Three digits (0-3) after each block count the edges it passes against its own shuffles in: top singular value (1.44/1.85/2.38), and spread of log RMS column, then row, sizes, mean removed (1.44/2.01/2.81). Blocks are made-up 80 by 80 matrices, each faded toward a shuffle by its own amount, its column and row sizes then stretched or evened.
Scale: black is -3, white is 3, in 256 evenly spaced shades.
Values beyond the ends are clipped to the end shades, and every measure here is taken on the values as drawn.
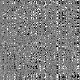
3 3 2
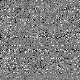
0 1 3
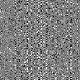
3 3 0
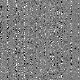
0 3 0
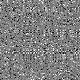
2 0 1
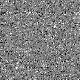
1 0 1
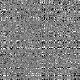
3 2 3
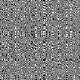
3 3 2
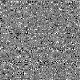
2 0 2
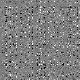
1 3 2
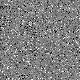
0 0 1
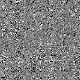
1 2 2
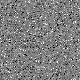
1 0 0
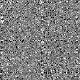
2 2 2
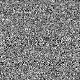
0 0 2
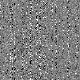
0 3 0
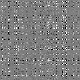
3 3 3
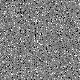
0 1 0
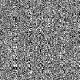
2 2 0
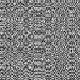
3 1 1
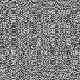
3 0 0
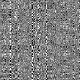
3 3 0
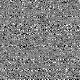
1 0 3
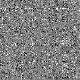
1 2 2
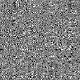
2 1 2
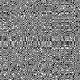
3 1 1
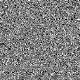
0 0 2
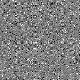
2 1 0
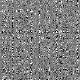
0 3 2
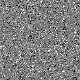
0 2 0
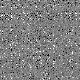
0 2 2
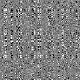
3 3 2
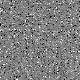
0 1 1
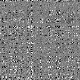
0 3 3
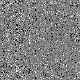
0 2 1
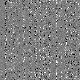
0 3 1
